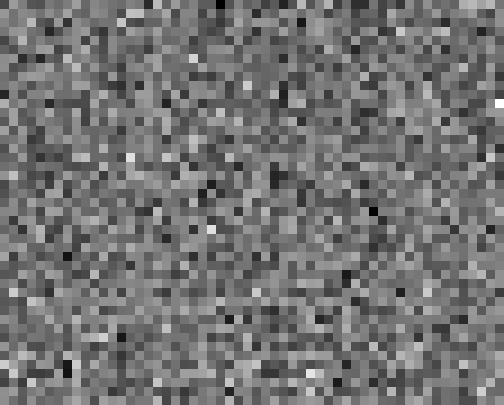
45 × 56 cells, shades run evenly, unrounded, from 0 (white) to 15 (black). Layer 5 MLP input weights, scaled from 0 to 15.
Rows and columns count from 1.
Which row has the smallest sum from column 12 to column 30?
34
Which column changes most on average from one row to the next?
26
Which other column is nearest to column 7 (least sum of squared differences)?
51
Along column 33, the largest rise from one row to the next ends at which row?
44
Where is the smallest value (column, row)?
56, 12
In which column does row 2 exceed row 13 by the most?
25
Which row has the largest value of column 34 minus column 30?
3
